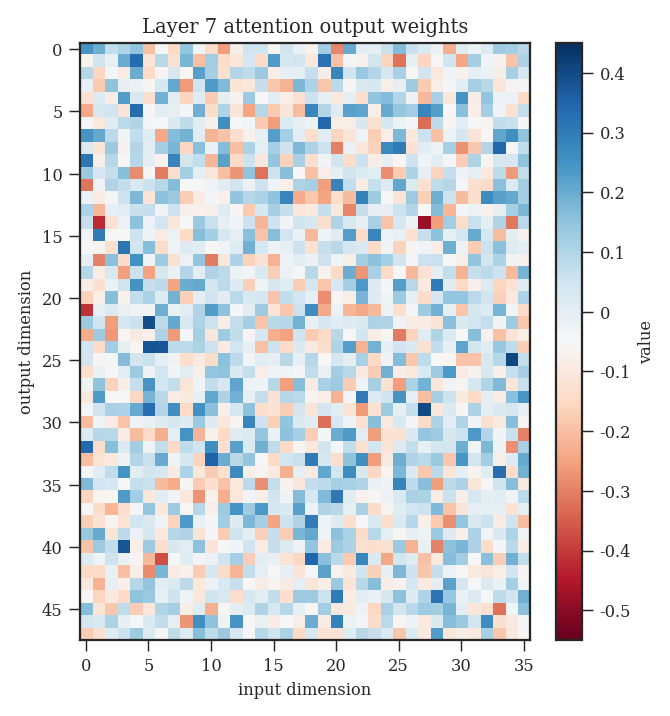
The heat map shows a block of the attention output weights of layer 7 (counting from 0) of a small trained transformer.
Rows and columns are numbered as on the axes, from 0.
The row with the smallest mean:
23
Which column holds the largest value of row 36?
20
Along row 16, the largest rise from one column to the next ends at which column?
3
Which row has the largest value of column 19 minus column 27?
6
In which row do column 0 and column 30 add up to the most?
32
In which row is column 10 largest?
33
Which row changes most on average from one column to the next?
1
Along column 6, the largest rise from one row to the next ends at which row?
42
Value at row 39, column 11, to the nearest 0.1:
-0.2
